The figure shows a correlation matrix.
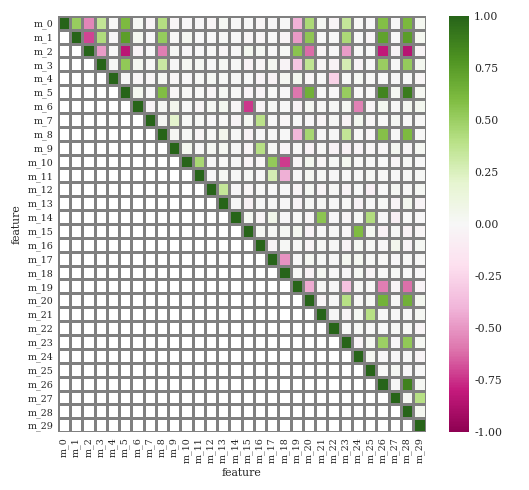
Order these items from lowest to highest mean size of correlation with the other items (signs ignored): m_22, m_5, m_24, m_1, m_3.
m_22, m_24, m_3, m_1, m_5
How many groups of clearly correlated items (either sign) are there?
8
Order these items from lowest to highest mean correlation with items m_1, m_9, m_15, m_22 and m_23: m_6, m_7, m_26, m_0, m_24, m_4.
m_6, m_4, m_7, m_24, m_0, m_26
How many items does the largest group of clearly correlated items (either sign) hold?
11
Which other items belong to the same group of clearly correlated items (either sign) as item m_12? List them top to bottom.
m_13
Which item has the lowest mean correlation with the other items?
m_2
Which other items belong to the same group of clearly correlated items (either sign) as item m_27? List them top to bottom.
m_29
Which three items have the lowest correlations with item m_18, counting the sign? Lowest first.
m_10, m_17, m_11
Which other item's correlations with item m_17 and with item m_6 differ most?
m_15
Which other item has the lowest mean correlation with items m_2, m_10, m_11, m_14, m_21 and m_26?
m_18
